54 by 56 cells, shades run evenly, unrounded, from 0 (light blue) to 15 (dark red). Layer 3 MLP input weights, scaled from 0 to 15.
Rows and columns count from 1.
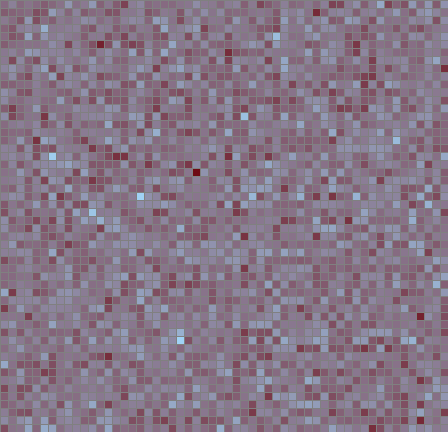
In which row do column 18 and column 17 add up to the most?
6
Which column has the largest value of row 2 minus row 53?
40
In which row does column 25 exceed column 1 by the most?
22
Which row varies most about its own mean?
25
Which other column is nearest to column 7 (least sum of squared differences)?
37
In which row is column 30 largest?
27
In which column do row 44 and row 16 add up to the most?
46
